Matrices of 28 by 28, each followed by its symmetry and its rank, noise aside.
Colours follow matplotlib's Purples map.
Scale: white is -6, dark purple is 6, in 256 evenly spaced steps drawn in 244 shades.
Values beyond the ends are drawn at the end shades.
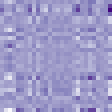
antisymmetric, rank two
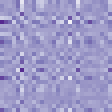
antisymmetric, rank two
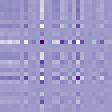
symmetric, rank one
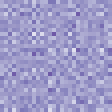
no symmetry, rank three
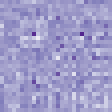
symmetric, rank three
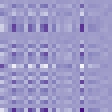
no symmetry, rank one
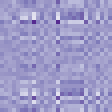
no symmetry, rank one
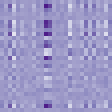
no symmetry, rank one
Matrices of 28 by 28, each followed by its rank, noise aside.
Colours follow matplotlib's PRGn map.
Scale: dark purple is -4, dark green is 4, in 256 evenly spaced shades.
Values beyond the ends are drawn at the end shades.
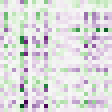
three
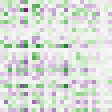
three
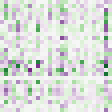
three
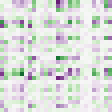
two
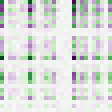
one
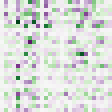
four
